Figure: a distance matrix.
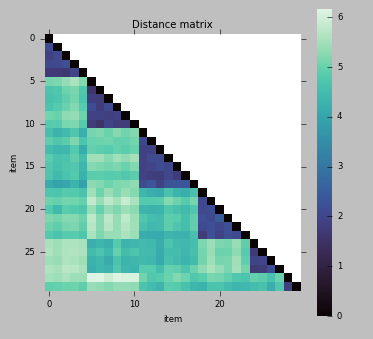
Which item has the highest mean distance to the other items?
28
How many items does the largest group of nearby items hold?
7
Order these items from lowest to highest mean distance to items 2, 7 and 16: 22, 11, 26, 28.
11, 26, 22, 28
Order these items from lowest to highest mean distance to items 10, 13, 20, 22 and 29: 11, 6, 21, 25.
21, 11, 6, 25
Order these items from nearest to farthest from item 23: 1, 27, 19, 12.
19, 12, 1, 27
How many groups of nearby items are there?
6
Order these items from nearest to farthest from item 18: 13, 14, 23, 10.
23, 13, 14, 10
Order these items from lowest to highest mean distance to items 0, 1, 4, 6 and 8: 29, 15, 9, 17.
9, 17, 15, 29
